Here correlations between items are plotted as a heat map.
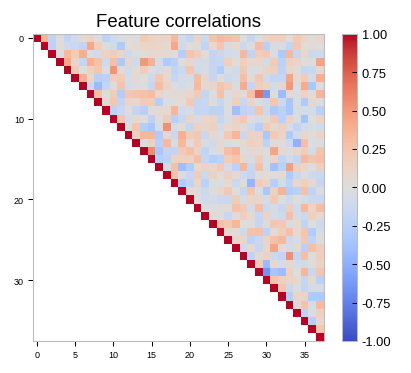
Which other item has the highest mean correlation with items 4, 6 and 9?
2
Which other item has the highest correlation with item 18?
1
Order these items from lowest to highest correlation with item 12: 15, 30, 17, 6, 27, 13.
30, 27, 6, 17, 13, 15
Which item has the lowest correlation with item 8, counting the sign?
6
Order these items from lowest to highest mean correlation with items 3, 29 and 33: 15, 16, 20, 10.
20, 10, 15, 16
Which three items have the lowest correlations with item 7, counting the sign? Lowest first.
30, 32, 11
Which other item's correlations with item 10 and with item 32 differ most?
4
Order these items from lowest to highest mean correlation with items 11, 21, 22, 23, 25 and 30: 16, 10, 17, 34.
34, 16, 10, 17
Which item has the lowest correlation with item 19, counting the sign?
16
